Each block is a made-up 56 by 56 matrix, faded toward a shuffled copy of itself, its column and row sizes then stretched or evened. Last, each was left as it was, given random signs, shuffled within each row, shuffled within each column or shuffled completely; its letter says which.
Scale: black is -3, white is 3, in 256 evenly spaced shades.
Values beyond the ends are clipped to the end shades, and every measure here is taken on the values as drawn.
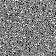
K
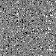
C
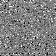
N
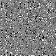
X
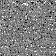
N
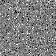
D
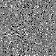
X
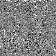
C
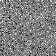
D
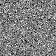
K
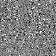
X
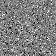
K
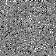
C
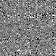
C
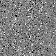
D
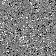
K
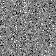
D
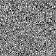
X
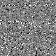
N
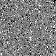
D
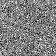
K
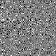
X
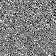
N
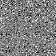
C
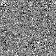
C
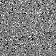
N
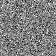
K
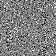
D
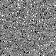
K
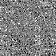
X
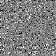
X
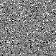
C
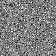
K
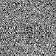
X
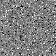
D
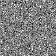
D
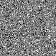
N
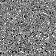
N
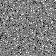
K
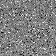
N
